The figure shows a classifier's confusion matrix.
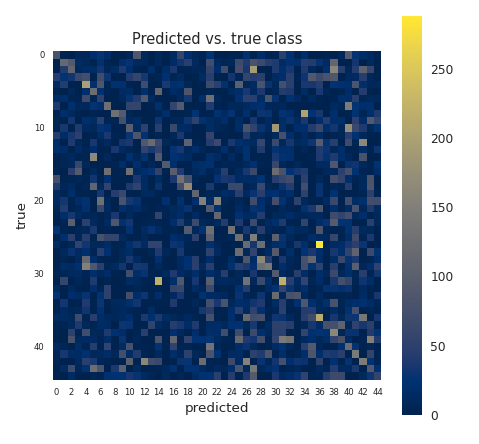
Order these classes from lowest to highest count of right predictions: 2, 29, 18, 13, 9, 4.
13, 9, 2, 29, 18, 4
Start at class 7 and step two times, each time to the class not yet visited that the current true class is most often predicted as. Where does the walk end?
21
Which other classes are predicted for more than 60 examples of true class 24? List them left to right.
18, 21, 36
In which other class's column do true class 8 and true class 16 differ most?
34
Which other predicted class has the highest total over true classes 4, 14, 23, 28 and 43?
5
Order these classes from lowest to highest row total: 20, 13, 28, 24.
13, 24, 28, 20
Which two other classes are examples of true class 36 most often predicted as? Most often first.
42, 26
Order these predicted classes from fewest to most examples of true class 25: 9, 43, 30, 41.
9, 43, 41, 30
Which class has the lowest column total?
15
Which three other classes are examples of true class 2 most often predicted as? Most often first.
27, 38, 42
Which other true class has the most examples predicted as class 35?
28
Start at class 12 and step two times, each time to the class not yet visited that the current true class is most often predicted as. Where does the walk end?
26
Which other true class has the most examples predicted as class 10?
16
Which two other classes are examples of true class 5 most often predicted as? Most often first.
14, 18
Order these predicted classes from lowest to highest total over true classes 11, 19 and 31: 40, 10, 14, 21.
10, 40, 21, 14
